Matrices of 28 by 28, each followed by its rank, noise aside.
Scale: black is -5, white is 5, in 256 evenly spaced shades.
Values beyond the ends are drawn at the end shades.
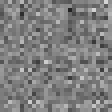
six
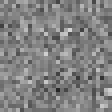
eight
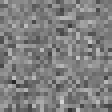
eight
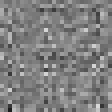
four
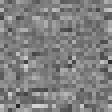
four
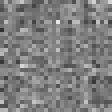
four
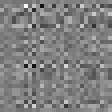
three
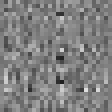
four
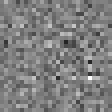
six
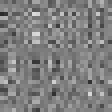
three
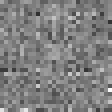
six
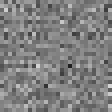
six
